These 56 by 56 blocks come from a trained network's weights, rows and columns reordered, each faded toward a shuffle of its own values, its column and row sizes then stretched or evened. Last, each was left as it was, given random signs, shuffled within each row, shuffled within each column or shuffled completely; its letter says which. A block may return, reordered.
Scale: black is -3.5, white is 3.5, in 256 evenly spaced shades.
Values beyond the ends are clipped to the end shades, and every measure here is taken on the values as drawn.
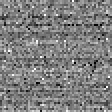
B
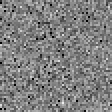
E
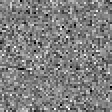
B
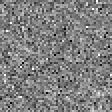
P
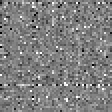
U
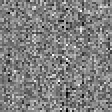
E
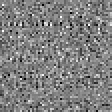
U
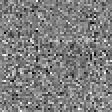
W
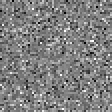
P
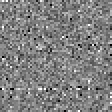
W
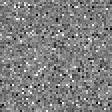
B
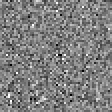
W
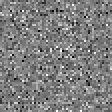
W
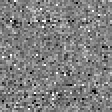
B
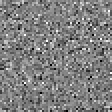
B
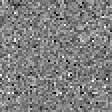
W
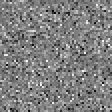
P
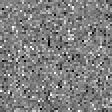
P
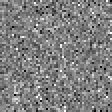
E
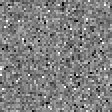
P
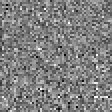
W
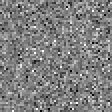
E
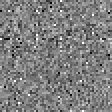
W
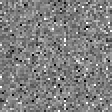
E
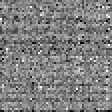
U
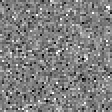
P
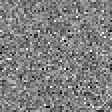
B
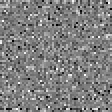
B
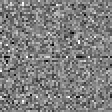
W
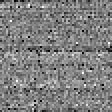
B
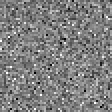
P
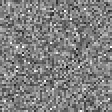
P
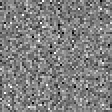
E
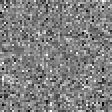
W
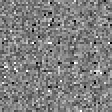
W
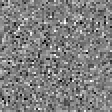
P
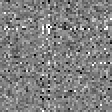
W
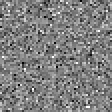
P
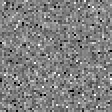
P
